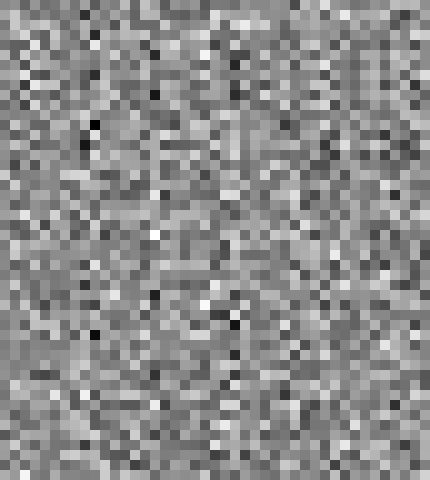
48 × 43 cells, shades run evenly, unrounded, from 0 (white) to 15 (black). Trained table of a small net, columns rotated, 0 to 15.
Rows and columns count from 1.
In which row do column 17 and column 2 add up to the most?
17
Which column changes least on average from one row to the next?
26
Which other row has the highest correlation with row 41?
20
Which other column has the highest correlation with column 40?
11
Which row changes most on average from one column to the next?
9
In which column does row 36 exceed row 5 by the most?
24
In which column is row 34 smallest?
42
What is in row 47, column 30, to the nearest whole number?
4
